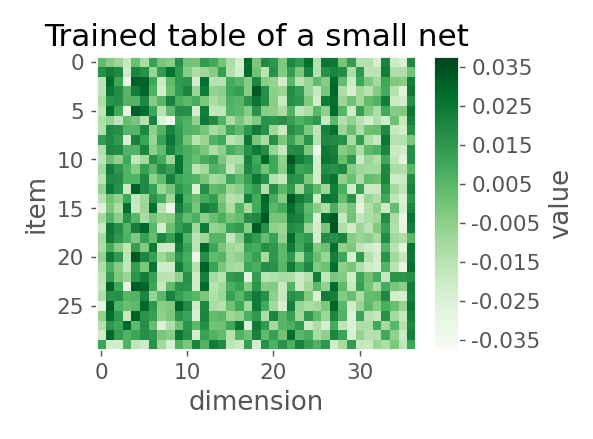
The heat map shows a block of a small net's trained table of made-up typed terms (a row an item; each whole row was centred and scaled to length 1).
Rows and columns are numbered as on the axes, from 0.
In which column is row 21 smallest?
35
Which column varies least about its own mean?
10
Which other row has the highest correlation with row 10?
14
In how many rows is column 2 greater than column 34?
26
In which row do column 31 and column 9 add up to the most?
25
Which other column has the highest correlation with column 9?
22
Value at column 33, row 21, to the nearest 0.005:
0.005
